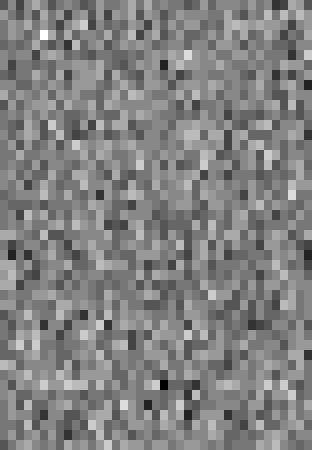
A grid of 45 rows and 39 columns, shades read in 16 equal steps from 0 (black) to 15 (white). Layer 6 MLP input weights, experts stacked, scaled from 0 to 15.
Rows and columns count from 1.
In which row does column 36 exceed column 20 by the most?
31
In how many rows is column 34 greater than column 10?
21
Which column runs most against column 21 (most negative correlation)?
29
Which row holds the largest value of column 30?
3
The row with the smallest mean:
26
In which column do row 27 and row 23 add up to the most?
13
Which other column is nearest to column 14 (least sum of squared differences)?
9
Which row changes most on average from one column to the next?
4
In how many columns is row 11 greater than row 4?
14
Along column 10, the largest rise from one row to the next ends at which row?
15
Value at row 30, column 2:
8
